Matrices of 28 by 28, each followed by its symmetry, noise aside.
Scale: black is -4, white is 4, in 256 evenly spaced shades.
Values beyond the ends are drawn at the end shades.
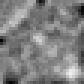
symmetric.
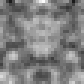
mirrored left to right.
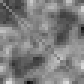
symmetric.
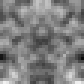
mirrored left to right.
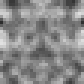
mirrored left to right.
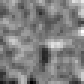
antisymmetric.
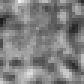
antisymmetric.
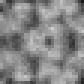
mirrored top to bottom.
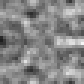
mirrored top to bottom.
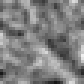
antisymmetric.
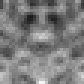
mirrored left to right.
